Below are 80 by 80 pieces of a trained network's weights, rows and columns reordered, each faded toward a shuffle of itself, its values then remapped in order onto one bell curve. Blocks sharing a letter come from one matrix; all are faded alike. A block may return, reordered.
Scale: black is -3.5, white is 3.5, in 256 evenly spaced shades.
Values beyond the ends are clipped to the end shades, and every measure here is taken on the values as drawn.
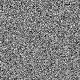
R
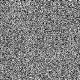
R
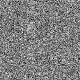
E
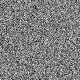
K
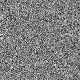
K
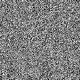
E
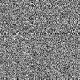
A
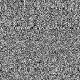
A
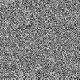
A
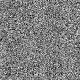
E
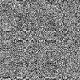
A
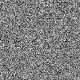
R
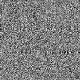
A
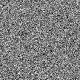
K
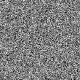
K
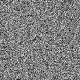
K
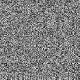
A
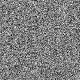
K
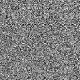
A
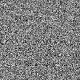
R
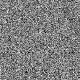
R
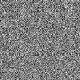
A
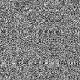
A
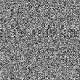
A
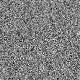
R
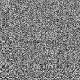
A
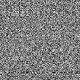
A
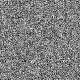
E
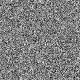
E
